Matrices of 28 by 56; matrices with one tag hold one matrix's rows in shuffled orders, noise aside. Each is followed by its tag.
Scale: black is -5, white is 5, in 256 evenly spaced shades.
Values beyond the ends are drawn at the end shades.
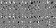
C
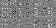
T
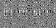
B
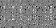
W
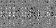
C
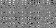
C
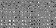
C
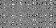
W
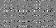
B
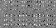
B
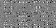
B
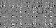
W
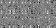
C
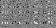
T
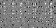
W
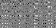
T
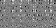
W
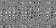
C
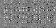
B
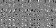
C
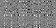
B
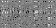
T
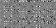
B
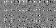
B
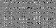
B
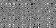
C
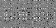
B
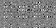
B
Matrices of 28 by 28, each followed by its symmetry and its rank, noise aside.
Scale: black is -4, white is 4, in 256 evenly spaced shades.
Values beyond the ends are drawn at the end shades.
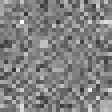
symmetric, rank six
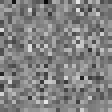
no symmetry, rank six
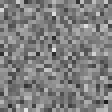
no symmetry, rank eight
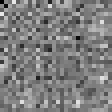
symmetric, rank six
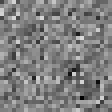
symmetric, rank six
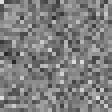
symmetric, rank eight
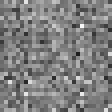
no symmetry, rank six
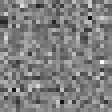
antisymmetric, rank six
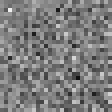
symmetric, rank six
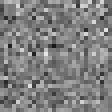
antisymmetric, rank six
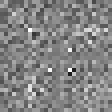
symmetric, rank six
